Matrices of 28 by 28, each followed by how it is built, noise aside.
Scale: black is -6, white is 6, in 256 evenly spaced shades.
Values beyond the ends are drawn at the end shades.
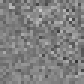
upper triangular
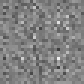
low rank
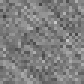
Toeplitz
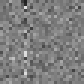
uneven columns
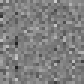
uneven columns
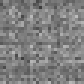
blocks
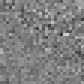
upper triangular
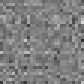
low rank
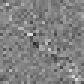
banded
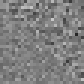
upper triangular
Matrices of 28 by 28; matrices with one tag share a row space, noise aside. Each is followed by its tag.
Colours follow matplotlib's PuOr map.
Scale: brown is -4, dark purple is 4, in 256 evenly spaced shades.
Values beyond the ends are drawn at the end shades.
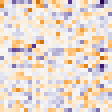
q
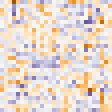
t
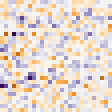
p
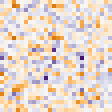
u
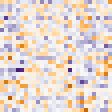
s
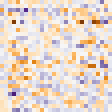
t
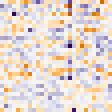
q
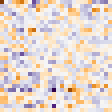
p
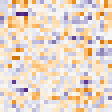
t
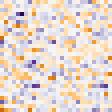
p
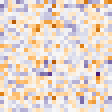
u
